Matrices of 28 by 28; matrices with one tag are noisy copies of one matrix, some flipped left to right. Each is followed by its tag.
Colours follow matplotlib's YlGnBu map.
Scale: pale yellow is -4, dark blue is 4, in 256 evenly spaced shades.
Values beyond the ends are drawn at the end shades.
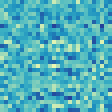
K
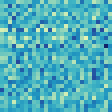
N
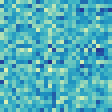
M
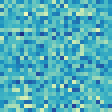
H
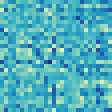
M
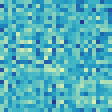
M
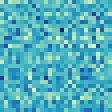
N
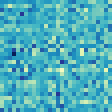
M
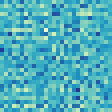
H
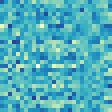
K
